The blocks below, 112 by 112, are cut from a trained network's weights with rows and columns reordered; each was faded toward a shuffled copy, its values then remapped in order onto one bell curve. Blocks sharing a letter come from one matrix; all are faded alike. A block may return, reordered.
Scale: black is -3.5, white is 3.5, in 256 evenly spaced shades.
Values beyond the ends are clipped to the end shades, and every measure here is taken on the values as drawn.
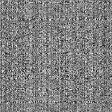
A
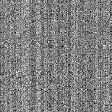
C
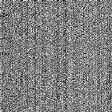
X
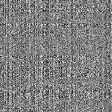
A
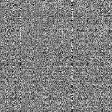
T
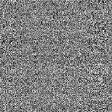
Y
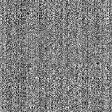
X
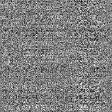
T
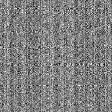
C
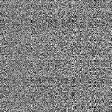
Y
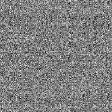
Y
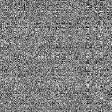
T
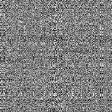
T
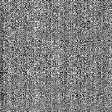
X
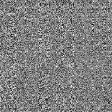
Y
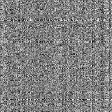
X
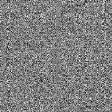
Y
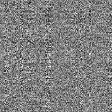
Y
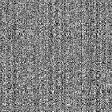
X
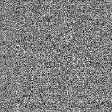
Y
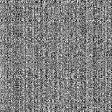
C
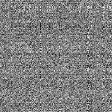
T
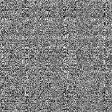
T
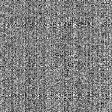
A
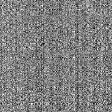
X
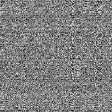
T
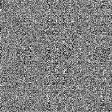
Y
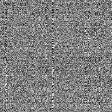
T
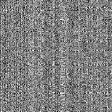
A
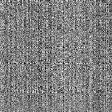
C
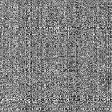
X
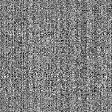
A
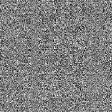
Y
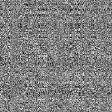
T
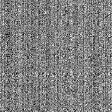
C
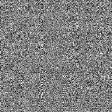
Y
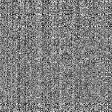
X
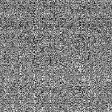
T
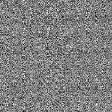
Y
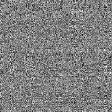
Y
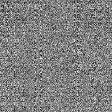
Y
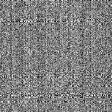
X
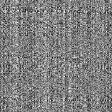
A
